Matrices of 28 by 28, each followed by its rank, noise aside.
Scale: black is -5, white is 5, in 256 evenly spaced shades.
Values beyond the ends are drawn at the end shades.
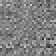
four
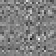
four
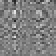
two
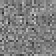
five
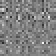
three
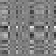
one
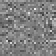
five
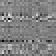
two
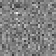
five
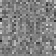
five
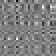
two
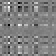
one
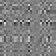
two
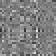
three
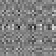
two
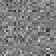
four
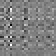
two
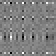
one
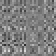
two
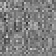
four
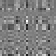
two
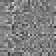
five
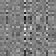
two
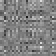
three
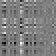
one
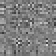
four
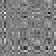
two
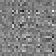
four
